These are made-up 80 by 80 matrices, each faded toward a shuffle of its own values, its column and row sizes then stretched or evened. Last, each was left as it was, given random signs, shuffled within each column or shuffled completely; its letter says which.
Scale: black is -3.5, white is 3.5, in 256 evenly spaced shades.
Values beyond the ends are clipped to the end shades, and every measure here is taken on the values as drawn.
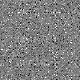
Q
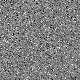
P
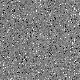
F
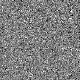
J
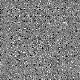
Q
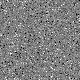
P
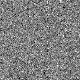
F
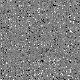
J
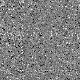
J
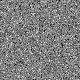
P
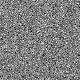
P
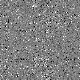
J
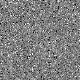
F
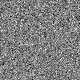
P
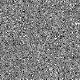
J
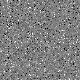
F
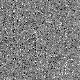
F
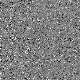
J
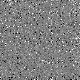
J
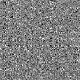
Q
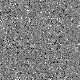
J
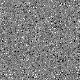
J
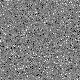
P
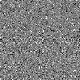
Q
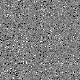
Q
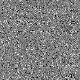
J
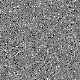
F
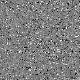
J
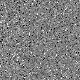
F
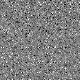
J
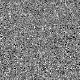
J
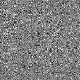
Q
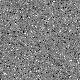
P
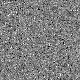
P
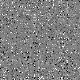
J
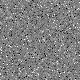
P
